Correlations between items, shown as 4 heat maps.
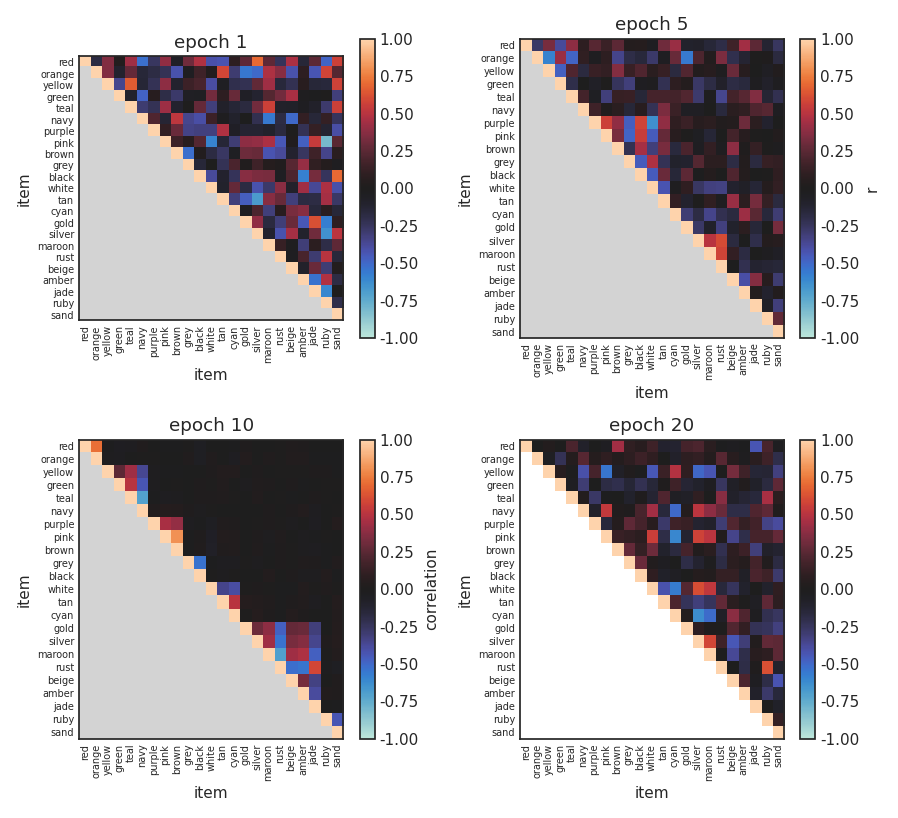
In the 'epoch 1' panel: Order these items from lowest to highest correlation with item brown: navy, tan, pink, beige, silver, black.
tan, beige, black, pink, silver, navy
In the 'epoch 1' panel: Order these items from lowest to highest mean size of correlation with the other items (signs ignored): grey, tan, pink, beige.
grey, beige, tan, pink
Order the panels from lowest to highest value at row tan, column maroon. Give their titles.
epoch 20, epoch 10, epoch 5, epoch 1
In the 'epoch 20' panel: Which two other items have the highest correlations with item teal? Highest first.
ruby, rust
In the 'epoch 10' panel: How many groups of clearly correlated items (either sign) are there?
7
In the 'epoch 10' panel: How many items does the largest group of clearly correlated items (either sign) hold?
7
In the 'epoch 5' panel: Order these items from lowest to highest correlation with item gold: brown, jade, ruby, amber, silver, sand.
silver, jade, ruby, amber, brown, sand
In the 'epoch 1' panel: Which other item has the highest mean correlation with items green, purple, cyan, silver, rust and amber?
beige
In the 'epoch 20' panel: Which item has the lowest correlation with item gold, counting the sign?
sand
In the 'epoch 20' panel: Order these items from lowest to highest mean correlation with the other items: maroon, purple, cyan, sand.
cyan, sand, purple, maroon
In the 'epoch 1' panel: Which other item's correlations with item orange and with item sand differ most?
silver
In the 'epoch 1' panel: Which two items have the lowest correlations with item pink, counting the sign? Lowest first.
ruby, white
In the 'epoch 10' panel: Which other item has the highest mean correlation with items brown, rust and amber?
pink
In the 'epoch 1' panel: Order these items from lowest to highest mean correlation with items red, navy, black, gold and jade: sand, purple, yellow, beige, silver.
purple, yellow, beige, sand, silver
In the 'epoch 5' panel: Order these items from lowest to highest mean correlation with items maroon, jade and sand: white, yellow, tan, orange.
white, orange, yellow, tan
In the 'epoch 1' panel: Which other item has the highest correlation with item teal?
yellow
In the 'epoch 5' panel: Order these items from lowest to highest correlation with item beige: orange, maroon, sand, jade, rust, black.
sand, orange, rust, maroon, black, jade
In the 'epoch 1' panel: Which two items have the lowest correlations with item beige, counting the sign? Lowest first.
navy, orange
